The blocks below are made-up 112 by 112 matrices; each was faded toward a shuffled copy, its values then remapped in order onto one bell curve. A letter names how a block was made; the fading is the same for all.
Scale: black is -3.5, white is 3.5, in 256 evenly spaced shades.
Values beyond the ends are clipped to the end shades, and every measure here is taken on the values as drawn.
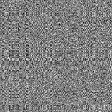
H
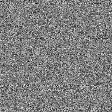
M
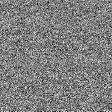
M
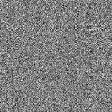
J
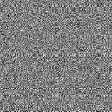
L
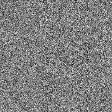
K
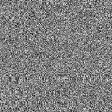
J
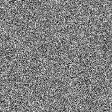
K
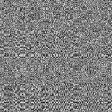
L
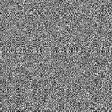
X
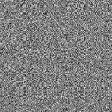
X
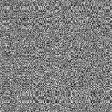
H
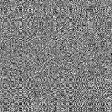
L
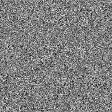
M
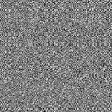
L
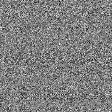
M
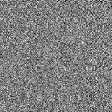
J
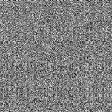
J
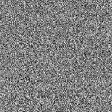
J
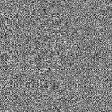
X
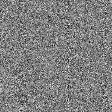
K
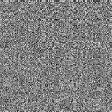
X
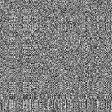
H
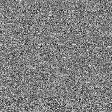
M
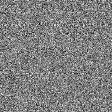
M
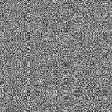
H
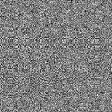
X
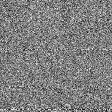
M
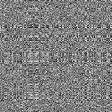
L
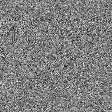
M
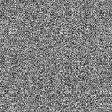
J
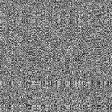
X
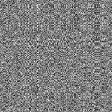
H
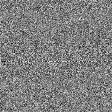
M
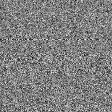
M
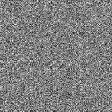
J
